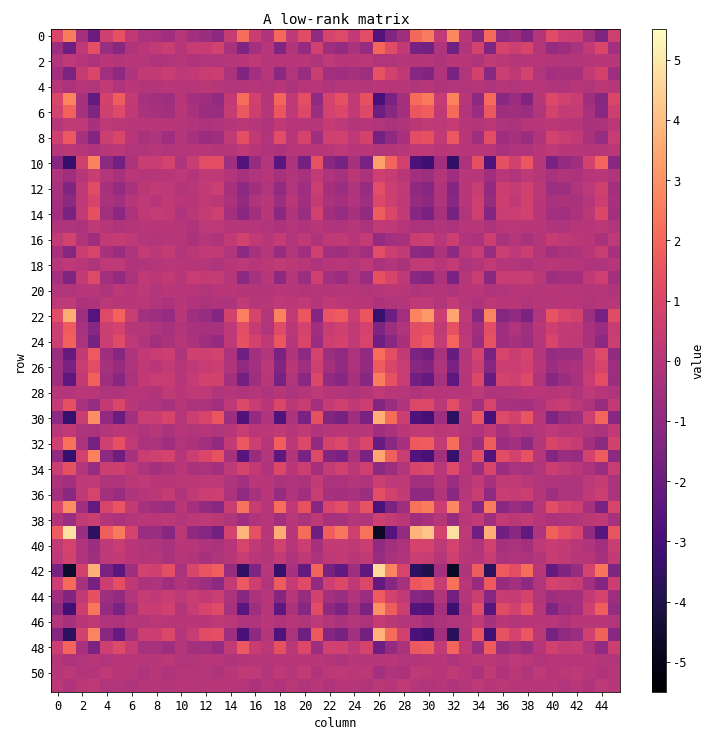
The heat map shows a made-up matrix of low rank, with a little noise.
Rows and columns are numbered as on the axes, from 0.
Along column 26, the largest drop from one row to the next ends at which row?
43
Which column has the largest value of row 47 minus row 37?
26
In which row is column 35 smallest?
42
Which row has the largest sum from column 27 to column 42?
39
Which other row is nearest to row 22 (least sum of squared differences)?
37
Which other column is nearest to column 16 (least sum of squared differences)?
41
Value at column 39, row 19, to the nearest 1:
0
